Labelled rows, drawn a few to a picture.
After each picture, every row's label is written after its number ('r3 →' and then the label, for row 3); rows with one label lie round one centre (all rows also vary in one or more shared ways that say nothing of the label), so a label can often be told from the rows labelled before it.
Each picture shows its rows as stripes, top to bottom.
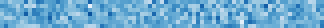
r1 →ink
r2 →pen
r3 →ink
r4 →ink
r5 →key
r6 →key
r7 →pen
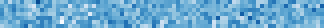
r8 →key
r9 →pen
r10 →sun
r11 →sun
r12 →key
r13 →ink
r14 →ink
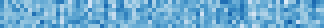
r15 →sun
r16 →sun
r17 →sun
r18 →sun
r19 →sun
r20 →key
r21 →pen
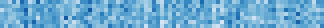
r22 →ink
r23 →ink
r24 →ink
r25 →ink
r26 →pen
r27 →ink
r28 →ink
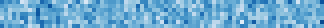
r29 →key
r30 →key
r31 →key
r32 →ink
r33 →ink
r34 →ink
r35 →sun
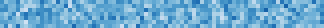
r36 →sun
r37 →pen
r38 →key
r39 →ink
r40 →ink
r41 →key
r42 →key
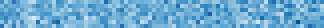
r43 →sun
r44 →key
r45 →sun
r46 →key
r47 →pen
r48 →pen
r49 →sun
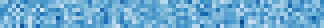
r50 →ink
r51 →key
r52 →pen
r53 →key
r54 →sun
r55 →sun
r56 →ink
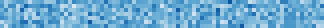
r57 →sun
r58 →ink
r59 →pen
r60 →key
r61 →pen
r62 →ink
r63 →sun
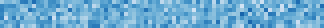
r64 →ink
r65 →pen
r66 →key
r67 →sun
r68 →sun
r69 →key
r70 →key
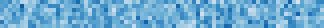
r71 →key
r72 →pen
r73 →sun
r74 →sun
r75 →key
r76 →key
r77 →key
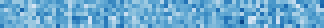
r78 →ink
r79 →pen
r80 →sun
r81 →key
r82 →sun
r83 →sun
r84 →sun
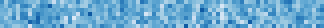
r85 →sun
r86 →ink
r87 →ink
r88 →ink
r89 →ink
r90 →key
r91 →ink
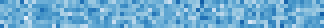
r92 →pen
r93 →ink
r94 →key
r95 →ink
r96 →key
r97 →sun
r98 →sun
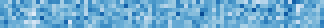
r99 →pen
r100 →sun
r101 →key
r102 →pen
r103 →ink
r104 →pen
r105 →pen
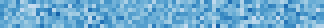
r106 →key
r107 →pen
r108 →key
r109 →pen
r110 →sun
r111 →pen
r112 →key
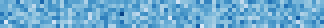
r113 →key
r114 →pen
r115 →ink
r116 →sun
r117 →pen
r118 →sun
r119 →sun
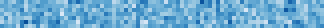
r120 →key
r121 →key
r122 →pen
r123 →sun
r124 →key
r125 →ink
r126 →pen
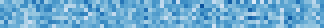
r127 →ink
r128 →ink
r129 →key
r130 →pen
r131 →key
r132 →pen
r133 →key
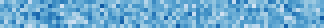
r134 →ink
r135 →pen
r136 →key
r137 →ink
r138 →ink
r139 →sun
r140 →pen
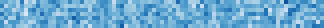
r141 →pen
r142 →sun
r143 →key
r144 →key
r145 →key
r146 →sun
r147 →sun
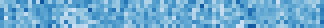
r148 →ink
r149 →ink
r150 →ink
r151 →key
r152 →sun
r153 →pen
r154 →key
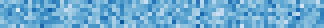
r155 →ink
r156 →sun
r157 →ink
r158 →ink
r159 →pen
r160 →ink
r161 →key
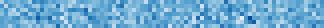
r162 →ink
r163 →sun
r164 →key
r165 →ink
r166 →key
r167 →key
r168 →sun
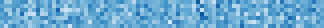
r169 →sun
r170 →key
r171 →sun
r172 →pen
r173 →key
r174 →pen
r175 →sun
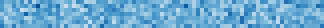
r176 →pen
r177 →ink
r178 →key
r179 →ink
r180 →sun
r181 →sun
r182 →pen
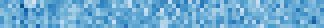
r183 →pen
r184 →pen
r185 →ink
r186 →ink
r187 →sun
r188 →sun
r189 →ink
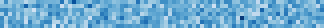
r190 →key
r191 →ink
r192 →pen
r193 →pen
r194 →sun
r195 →key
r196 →sun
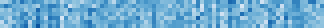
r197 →sun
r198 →pen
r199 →key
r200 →ink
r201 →pen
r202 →ink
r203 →ink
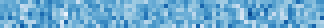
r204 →ink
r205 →key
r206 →key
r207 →key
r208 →key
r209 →pen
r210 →sun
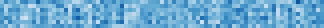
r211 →ink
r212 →sun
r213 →sun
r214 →sun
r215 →key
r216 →sun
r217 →key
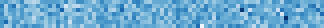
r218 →pen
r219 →sun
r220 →sun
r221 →pen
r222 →pen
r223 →pen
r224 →sun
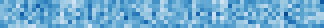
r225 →ink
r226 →ink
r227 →ink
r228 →pen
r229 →ink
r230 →key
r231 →pen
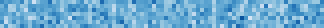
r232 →pen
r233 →key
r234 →key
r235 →pen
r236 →sun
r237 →sun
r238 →ink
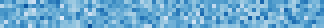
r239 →pen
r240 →ink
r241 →pen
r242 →pen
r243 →key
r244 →sun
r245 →ink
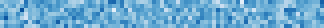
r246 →ink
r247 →ink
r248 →pen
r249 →key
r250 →key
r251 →ink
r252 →pen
